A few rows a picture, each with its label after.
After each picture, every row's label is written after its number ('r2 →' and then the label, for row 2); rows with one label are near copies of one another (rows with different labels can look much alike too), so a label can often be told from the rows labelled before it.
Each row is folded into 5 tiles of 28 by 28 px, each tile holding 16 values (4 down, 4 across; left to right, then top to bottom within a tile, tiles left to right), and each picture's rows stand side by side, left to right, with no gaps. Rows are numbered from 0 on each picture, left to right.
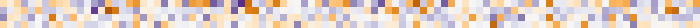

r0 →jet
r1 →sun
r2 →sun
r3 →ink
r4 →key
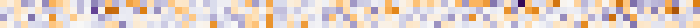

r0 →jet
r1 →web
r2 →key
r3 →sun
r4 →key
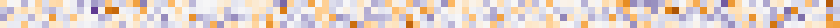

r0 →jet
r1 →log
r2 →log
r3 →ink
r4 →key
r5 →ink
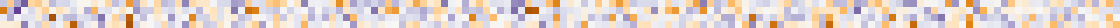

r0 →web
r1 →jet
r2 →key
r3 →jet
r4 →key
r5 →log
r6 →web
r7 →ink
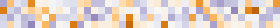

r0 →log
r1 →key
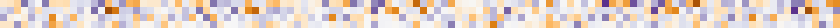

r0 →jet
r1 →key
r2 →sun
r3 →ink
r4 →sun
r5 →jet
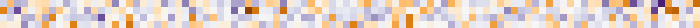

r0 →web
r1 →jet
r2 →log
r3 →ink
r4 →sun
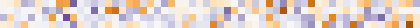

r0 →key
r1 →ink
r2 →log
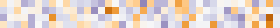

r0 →jet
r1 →web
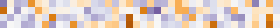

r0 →log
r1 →web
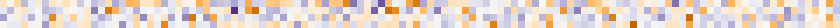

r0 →jet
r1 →key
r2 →sun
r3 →web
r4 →web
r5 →ink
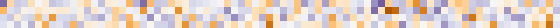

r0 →log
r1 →log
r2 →jet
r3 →web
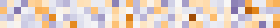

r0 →web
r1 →jet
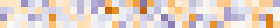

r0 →jet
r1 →log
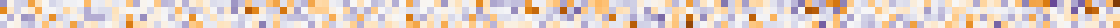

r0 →log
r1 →jet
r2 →ink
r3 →key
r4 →web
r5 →jet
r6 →log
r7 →sun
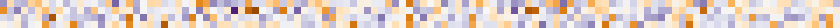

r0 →web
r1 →key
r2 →web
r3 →jet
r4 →log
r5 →log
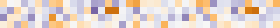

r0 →jet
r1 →key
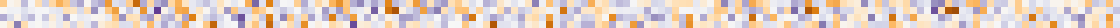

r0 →sun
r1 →web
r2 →key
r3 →web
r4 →log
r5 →jet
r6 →jet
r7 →web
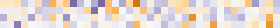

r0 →sun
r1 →web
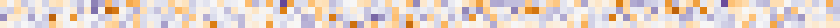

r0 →jet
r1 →web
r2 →log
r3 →key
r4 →key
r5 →ink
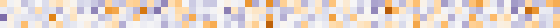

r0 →jet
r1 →web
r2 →jet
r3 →jet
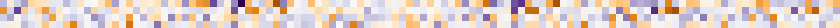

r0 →web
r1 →sun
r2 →log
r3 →sun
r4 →key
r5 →key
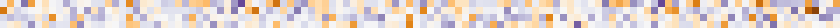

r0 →ink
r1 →sun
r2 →web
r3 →log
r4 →sun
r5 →key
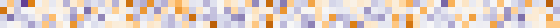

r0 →ink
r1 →web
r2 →log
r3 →ink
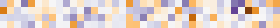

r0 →ink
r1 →jet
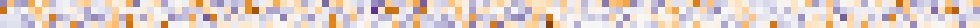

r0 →log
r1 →key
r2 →jet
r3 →log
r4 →sun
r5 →web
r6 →key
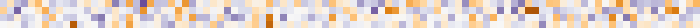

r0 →web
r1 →log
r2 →jet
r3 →jet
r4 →key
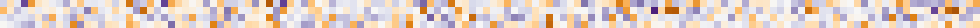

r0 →ink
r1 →ink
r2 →log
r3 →log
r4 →key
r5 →jet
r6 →key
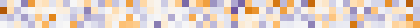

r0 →ink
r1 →sun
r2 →ink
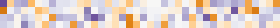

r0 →log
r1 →key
